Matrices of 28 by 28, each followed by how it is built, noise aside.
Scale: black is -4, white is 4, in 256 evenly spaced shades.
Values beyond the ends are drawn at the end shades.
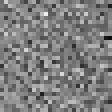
repeating rows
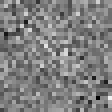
block diagonal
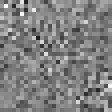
block diagonal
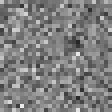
repeating rows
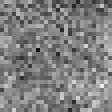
smooth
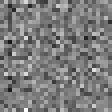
repeating rows
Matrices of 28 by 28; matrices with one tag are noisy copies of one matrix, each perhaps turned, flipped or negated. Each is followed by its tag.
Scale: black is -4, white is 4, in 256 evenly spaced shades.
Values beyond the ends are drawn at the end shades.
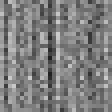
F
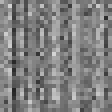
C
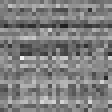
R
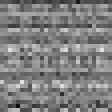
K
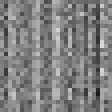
C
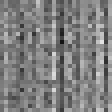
F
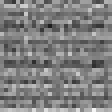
K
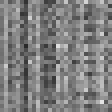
R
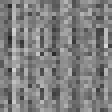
C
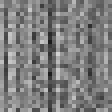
F
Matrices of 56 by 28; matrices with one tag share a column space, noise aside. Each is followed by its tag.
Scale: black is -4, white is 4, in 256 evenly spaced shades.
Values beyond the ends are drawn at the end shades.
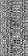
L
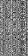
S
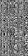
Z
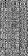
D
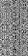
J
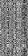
D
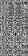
Z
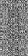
J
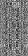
D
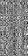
Z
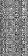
S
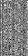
J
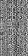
S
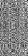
D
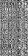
D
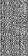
Z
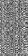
L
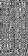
D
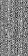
L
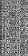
L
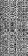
S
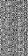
S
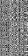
S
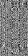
D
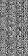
L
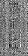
D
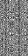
S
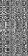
S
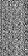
J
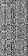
J
